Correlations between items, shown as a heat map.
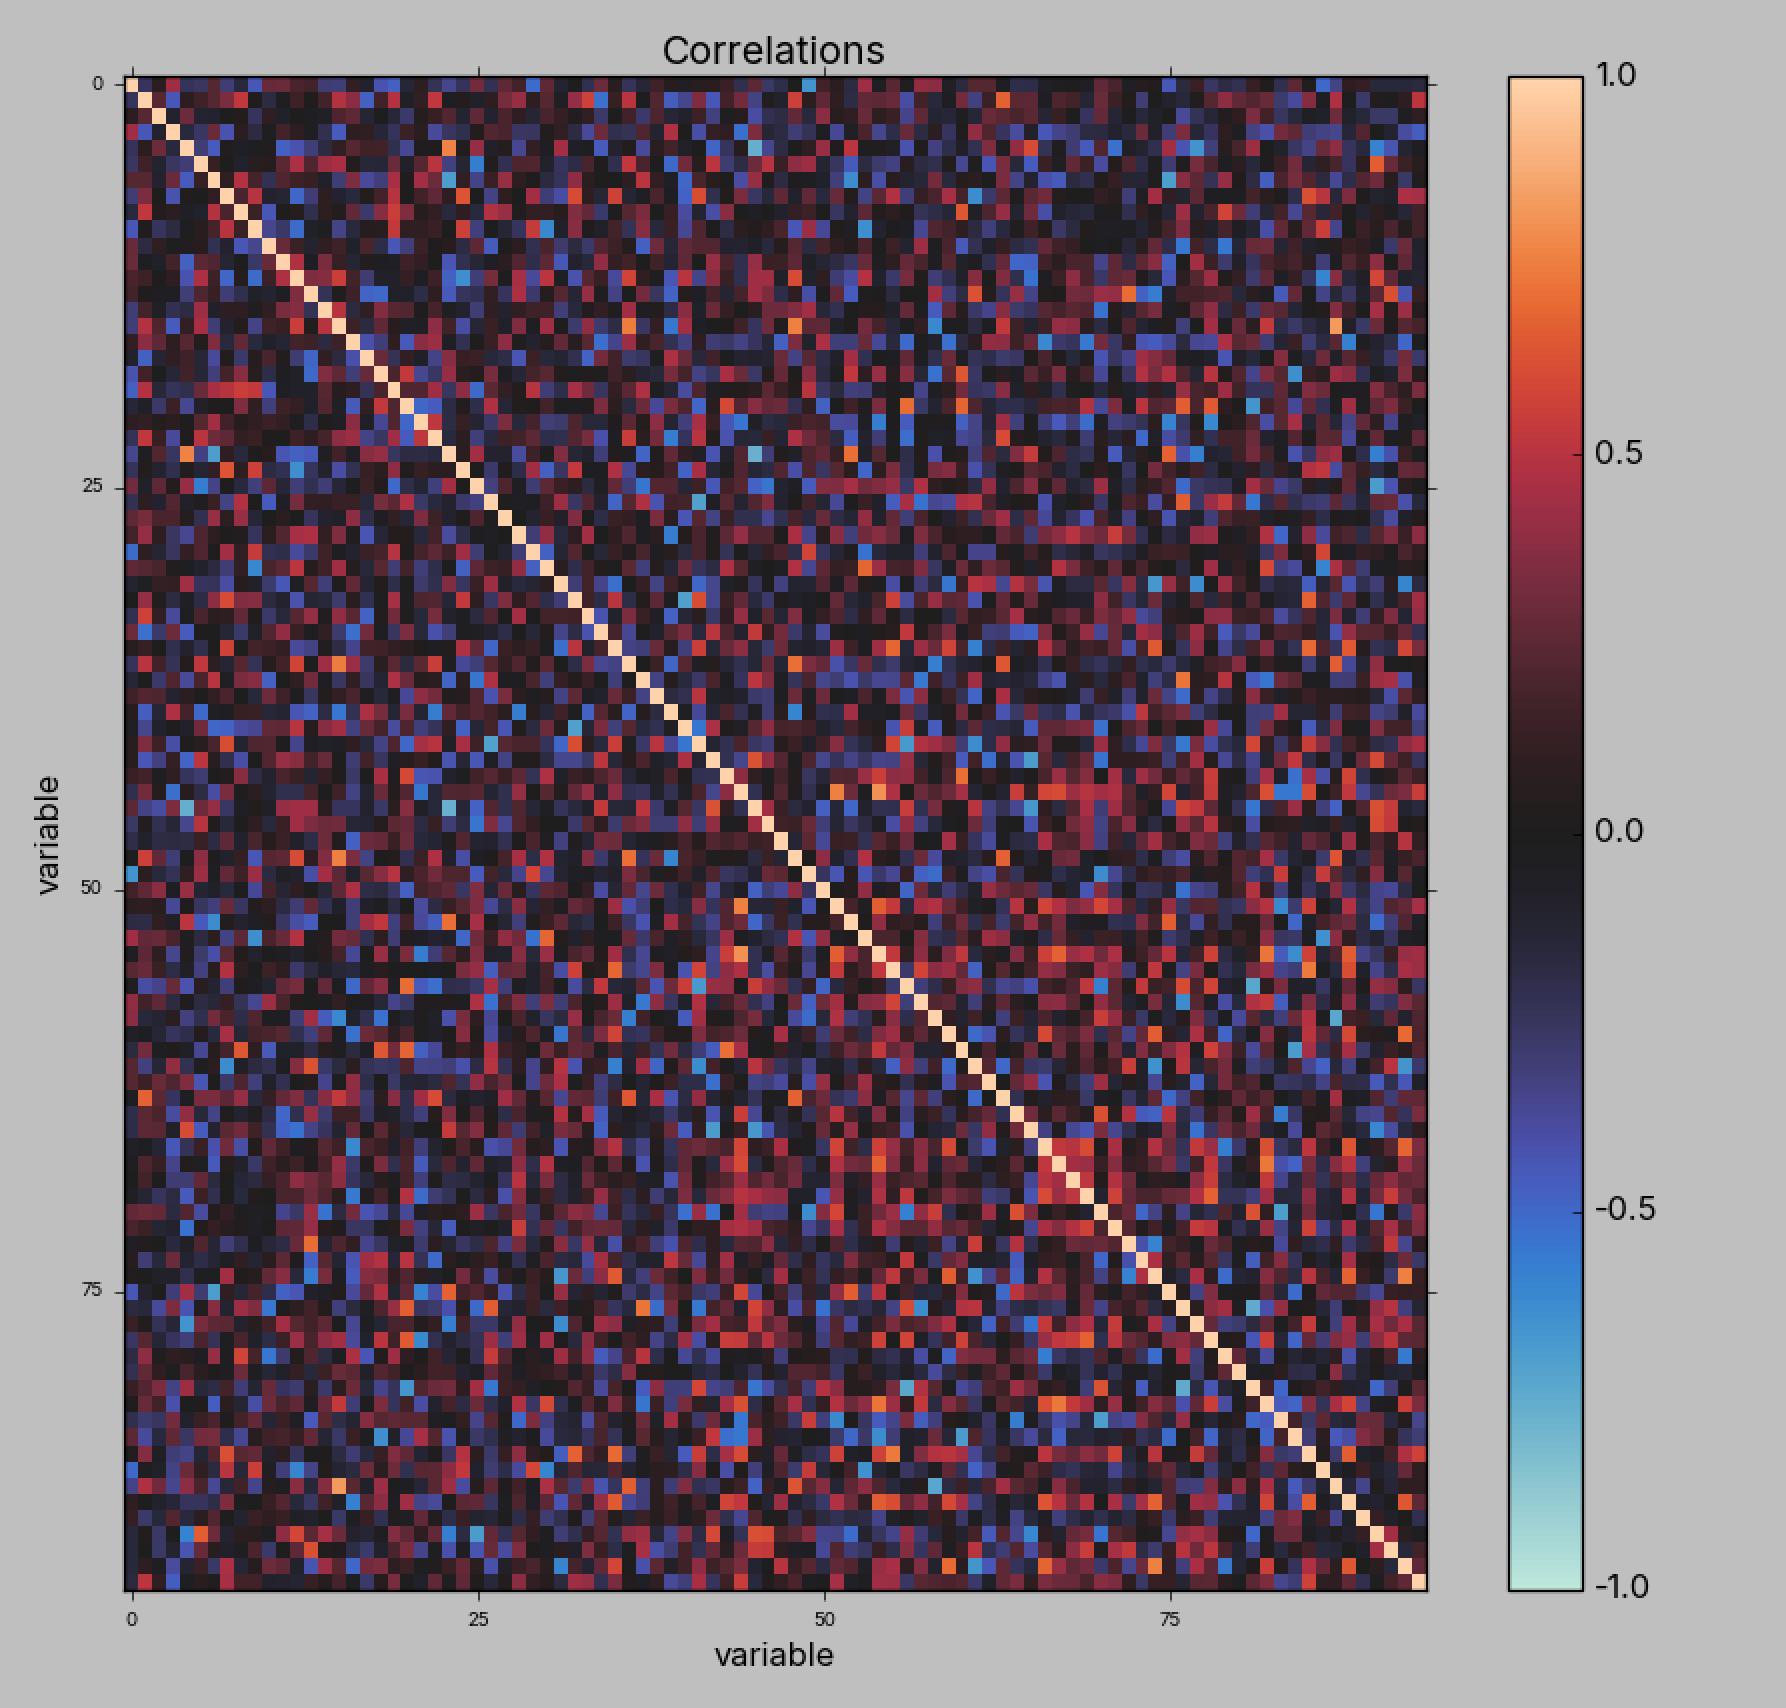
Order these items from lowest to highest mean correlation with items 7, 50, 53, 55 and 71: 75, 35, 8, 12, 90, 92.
90, 75, 12, 8, 92, 35
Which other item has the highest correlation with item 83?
49
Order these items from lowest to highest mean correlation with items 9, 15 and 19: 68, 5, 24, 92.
68, 92, 24, 5
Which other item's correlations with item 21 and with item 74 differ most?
88
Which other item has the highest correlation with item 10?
57
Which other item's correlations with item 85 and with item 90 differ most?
55
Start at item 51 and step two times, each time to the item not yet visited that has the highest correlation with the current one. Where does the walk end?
54
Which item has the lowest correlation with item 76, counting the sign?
81
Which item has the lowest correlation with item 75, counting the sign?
6
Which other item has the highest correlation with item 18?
60
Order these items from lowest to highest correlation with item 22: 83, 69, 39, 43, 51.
39, 43, 69, 51, 83
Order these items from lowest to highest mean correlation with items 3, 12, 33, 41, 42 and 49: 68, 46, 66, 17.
17, 66, 68, 46
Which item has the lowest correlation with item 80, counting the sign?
58
